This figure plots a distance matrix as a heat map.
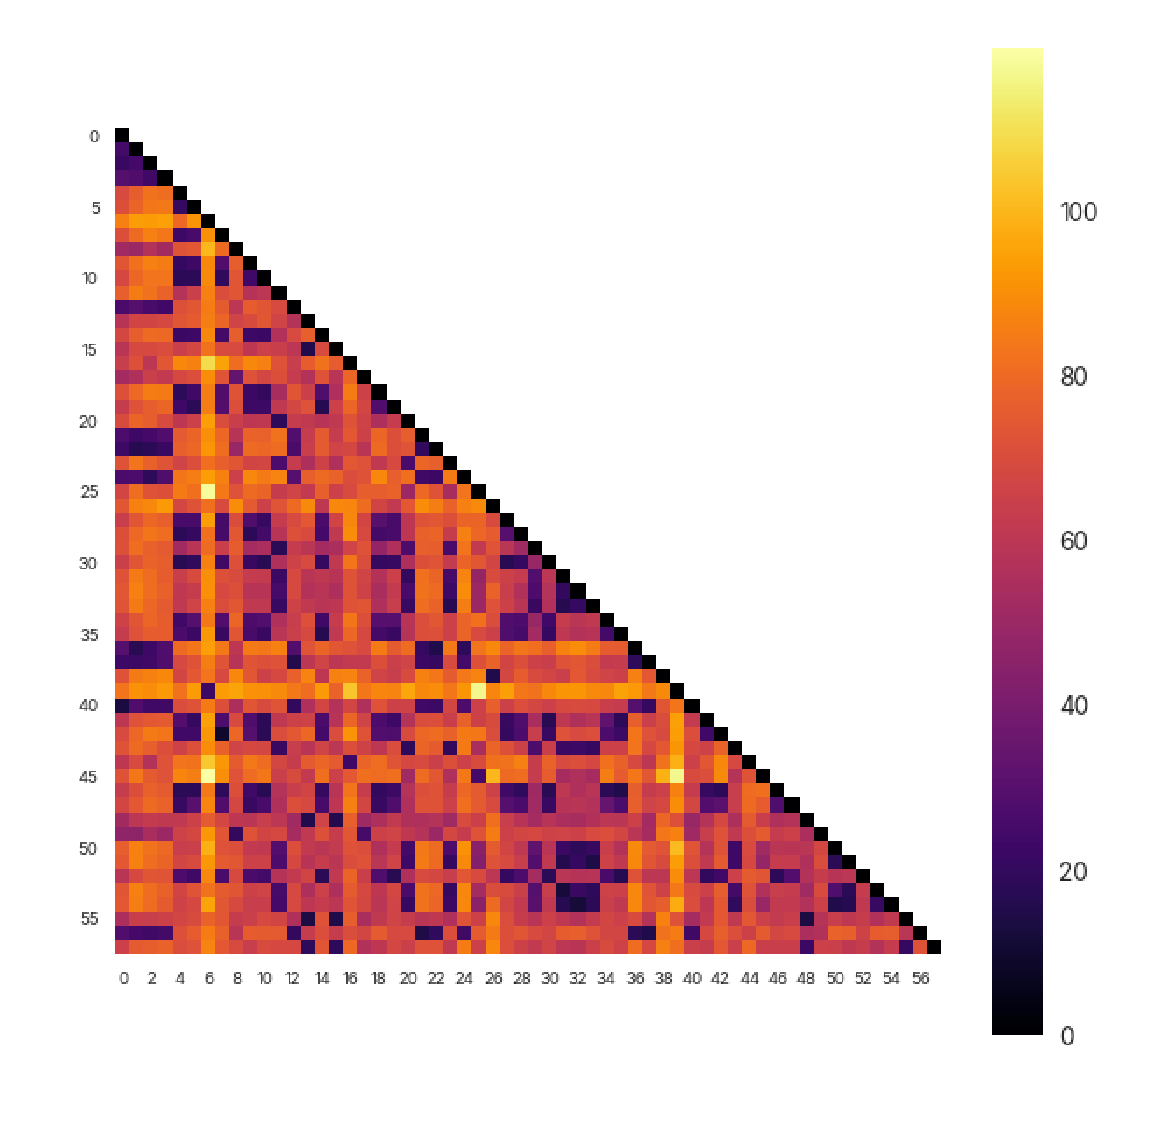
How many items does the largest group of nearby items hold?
18
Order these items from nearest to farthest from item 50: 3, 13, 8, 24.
13, 8, 3, 24
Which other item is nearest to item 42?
7
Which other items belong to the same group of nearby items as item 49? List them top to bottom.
8, 17
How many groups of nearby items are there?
9
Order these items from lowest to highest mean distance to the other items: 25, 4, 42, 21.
4, 42, 21, 25
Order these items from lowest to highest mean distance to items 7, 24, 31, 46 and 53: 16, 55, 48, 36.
48, 55, 36, 16
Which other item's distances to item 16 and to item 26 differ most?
38
